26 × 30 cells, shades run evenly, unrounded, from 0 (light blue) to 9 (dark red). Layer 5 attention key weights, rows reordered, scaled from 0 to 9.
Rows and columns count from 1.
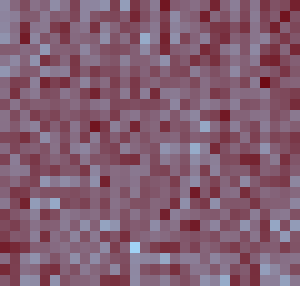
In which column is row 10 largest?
30
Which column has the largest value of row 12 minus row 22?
10
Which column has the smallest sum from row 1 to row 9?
1
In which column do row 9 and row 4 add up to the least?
15
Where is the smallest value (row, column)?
23, 14
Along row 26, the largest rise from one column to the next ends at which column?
24
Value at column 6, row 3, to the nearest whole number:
7
